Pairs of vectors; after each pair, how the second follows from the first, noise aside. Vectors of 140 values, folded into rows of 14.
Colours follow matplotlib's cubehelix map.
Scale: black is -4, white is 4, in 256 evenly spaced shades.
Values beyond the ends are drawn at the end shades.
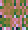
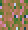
negated, partly zeroed.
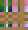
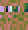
negated, partly zeroed.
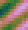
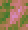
wrapped around, negated, shrunk.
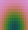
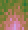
negated, shrunk.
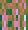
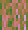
shrunk.
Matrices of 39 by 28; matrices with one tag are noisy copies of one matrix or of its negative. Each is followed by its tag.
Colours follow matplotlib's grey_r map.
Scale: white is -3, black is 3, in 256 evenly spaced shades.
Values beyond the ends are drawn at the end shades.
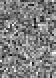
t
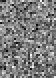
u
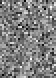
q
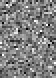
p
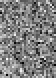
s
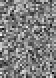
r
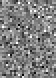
q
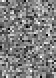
r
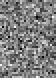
p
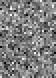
t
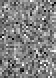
s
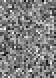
r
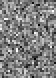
t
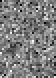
u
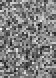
t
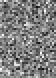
s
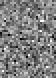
t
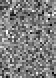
r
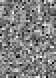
r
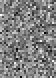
s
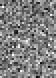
p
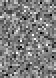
p
